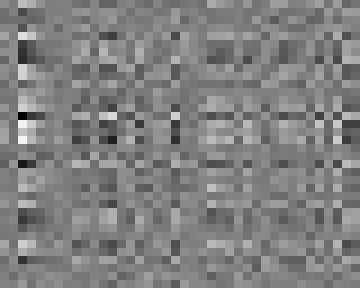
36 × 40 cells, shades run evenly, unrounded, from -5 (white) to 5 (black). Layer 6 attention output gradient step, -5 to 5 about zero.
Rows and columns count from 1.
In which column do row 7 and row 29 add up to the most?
3
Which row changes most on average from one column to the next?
18
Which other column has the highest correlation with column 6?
5
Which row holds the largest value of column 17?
24
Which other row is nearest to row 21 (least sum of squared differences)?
8
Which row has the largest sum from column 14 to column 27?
15
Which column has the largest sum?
13
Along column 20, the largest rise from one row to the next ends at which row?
16
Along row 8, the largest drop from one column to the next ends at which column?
39
